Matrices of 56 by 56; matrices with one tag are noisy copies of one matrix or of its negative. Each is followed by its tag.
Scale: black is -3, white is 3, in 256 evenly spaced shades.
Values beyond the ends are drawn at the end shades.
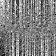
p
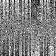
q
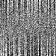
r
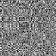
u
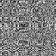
u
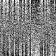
q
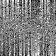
q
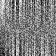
p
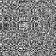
u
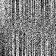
p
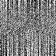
r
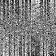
q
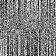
r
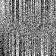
p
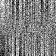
p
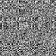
u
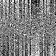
q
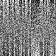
q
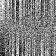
p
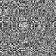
u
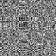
u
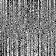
r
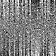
q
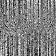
r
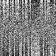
q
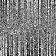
r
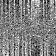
q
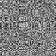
u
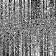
q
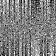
q
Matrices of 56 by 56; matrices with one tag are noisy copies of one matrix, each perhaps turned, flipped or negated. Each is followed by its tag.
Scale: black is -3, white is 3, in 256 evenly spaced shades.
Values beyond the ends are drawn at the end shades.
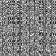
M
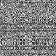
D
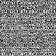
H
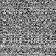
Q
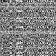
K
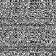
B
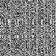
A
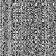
Q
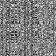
D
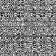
M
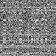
Q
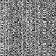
H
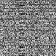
A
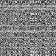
B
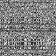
D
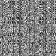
M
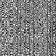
H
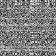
B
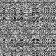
M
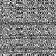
K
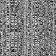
D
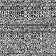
D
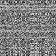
B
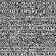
H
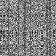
B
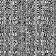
M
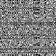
K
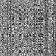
Q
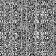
M
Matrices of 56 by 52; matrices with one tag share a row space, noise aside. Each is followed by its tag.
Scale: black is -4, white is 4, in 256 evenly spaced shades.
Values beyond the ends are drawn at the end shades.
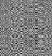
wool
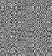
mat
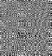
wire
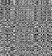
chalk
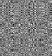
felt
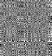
wire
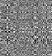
chalk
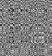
felt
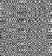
wire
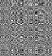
wool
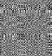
wire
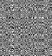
felt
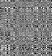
chalk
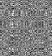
felt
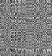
mat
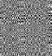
wire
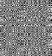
wire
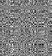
felt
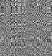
mat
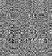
felt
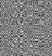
wool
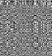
chalk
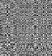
chalk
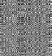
wire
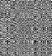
chalk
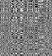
wool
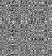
felt
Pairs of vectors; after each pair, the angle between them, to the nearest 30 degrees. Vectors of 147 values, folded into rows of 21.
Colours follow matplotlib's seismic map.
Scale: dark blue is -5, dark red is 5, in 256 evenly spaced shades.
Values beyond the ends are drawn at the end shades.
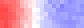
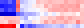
120 degrees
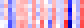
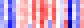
30 degrees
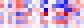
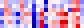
60 degrees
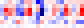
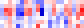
30 degrees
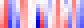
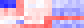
90 degrees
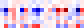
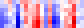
90 degrees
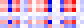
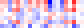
30 degrees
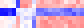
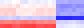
90 degrees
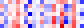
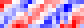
60 degrees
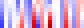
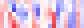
90 degrees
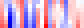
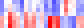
120 degrees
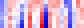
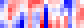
30 degrees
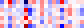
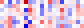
150 degrees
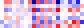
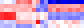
60 degrees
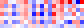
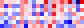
30 degrees
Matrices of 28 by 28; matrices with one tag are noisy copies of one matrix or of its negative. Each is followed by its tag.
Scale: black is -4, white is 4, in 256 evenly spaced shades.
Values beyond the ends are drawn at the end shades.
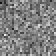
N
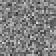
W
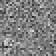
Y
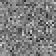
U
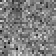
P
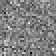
Y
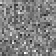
N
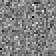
W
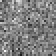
P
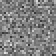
Y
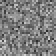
N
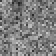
P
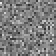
U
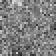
P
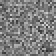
U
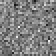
N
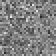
Y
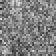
P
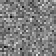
Y
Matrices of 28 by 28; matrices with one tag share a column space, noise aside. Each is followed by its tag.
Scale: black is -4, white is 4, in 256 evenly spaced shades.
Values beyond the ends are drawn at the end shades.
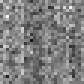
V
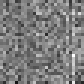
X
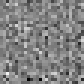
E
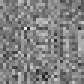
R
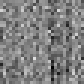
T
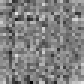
X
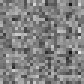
X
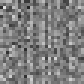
V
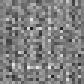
R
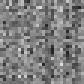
V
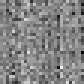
X
